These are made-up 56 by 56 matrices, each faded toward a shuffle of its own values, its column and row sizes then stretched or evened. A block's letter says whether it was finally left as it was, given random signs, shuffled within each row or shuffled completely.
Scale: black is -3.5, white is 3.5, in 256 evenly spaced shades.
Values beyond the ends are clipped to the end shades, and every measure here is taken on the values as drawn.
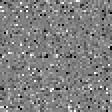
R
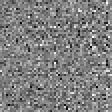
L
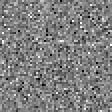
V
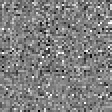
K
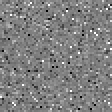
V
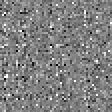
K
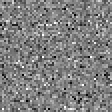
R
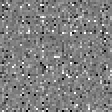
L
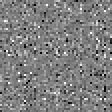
K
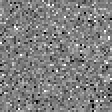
V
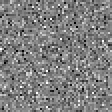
V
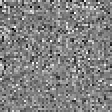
K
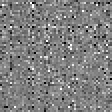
L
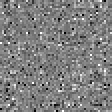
L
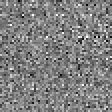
K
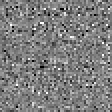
K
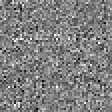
K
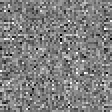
L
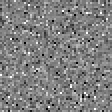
V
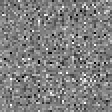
K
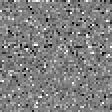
R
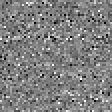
R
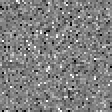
V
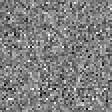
R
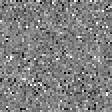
R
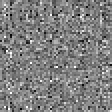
L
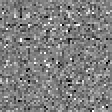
K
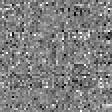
L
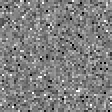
V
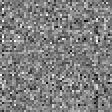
L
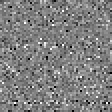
R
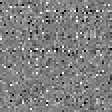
L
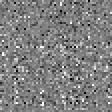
K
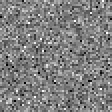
V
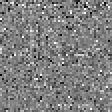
R
